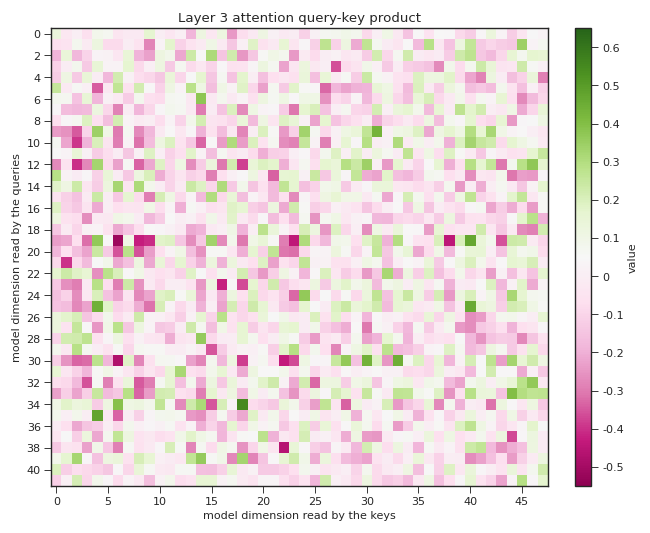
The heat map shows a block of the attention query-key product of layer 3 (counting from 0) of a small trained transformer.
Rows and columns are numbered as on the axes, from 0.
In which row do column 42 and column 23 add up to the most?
29
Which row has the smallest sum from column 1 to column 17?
30
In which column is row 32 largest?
46
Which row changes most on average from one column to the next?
19
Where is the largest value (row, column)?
34, 18
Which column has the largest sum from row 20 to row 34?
44
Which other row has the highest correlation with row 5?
27
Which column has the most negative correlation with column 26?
25
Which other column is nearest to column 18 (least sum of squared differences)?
6
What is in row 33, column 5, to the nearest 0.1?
-0.2
